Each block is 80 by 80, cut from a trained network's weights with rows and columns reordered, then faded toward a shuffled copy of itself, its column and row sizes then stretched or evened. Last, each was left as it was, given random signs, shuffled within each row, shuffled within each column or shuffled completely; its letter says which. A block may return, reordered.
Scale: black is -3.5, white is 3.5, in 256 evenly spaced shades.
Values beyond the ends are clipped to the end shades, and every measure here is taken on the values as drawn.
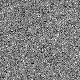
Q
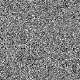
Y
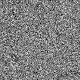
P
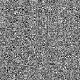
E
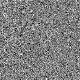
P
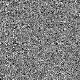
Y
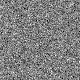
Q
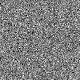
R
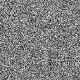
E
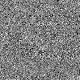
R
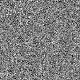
Y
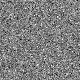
Q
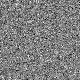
Q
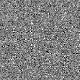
E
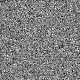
R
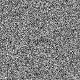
P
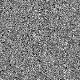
Y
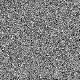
P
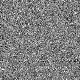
R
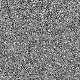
R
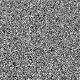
Y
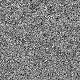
R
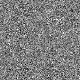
Y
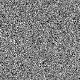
Y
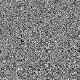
E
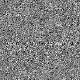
E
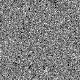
P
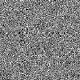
E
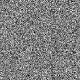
E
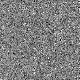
P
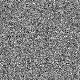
R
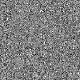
E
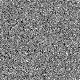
R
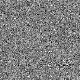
Y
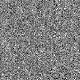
E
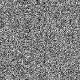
E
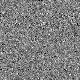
R
